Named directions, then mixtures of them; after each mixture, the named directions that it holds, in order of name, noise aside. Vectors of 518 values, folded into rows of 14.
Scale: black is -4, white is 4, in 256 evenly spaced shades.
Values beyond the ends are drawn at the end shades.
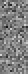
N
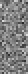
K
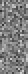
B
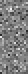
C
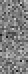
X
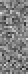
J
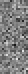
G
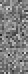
C, K, X.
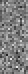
B, G.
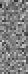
K.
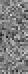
K, X.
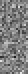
B, G, N.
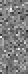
C.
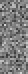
B, K, N.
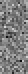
B, J, X.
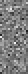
C.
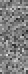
C, G.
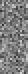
B.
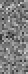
B, K, X.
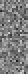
B.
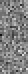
J, X.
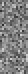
B.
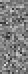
C, G, J.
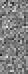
N.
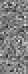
N.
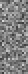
K.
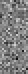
C, G.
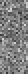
B, C, X.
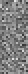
G, K.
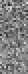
C, N, X.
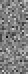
K, X.
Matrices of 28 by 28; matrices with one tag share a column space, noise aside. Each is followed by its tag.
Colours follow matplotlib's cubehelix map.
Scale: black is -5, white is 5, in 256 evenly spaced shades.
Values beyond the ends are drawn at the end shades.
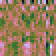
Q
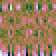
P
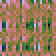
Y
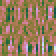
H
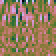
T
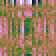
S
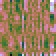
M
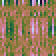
S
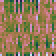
M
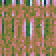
S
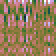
T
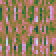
H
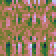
Q
